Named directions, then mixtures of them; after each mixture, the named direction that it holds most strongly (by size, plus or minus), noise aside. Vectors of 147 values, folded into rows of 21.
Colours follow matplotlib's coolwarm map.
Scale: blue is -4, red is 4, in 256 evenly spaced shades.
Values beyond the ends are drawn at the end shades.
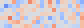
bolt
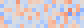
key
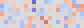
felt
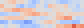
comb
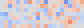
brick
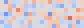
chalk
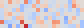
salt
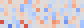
salt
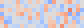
key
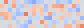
chalk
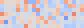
felt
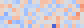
chalk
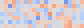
brick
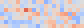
key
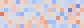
key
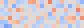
bolt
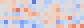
comb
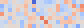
felt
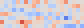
comb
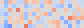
chalk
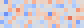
chalk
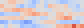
comb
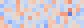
key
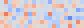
chalk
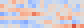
comb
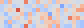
chalk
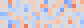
brick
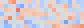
comb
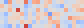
chalk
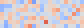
felt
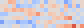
comb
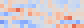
comb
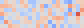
key
